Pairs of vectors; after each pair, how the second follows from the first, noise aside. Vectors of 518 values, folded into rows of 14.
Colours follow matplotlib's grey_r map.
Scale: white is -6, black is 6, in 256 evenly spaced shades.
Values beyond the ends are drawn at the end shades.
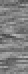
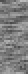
wrapped around, negated.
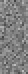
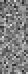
negated, scaled up.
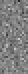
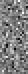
negated, scaled up.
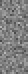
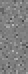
reversed, negated, partly zeroed.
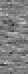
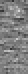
wrapped around, negated.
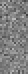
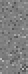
reversed, negated, partly zeroed.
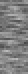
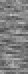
reversed.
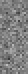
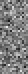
wrapped around, scaled up.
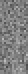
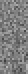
negated.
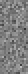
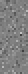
wrapped around, negated, partly zeroed.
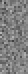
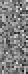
reversed, scaled up.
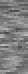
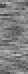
wrapped around, negated.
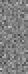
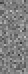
wrapped around, negated.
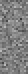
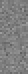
reversed, shrunk.
